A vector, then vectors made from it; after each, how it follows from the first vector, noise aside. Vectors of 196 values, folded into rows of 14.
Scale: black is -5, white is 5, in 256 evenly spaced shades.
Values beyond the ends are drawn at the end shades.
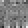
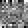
reversed, negated, scaled up.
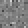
reversed, partly zeroed.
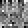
reversed, negated, scaled up.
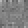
reversed, shrunk.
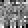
negated, scaled up.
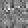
wrapped around.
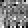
negated, scaled up.
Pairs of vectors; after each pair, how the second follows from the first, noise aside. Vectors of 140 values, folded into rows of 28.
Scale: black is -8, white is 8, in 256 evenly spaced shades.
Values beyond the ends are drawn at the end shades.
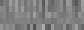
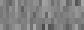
sign-scrambled.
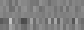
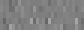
partly zeroed.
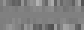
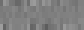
reversed, negated, shrunk.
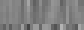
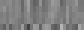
copied.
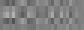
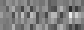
reversed, scaled up.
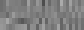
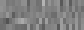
negated.
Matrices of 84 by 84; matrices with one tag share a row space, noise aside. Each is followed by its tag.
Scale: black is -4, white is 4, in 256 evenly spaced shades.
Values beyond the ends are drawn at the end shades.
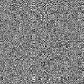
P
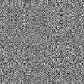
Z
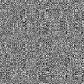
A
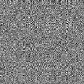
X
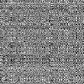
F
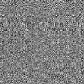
Z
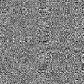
A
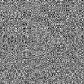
Z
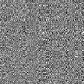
A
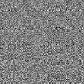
Z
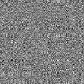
Z
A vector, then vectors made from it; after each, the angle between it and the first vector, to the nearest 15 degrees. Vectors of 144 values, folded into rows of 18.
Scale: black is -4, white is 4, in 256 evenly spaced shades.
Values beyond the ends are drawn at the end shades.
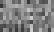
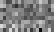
135 degrees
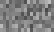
120 degrees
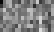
60 degrees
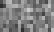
30 degrees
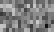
105 degrees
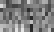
165 degrees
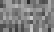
15 degrees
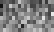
75 degrees
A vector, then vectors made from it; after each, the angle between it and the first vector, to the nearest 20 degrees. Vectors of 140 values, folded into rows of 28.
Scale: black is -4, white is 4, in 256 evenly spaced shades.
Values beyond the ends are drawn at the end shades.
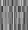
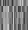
20 degrees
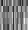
160 degrees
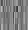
140 degrees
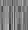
40 degrees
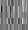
80 degrees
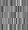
60 degrees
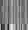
100 degrees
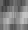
80 degrees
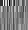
120 degrees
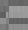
100 degrees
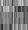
40 degrees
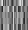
20 degrees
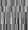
80 degrees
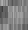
60 degrees
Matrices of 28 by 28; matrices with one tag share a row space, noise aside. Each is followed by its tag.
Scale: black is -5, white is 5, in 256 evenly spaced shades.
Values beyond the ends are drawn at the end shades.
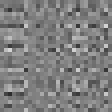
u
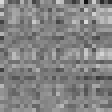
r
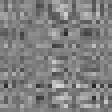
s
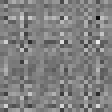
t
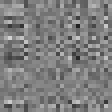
u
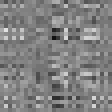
s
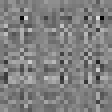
t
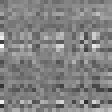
r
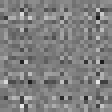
t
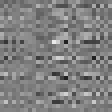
s
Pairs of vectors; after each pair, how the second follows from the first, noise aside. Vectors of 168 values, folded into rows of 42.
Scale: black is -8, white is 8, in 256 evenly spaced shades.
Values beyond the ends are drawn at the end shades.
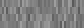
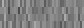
reversed, negated.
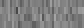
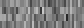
reversed, scaled up.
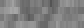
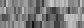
reversed, scaled up.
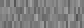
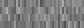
reversed, negated.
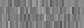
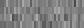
reversed, negated.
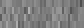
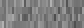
reversed, negated.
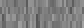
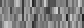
wrapped around, scaled up.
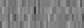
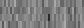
reversed.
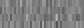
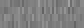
wrapped around, shrunk.
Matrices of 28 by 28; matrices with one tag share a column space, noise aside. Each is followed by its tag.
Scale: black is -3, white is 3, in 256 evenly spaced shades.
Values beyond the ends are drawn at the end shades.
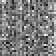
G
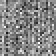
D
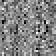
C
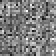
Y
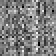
Y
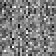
Y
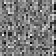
G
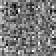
Y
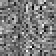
C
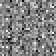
Y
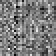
C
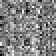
Y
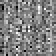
C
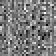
G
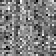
G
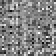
D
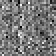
G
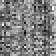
G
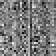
D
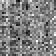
G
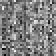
C
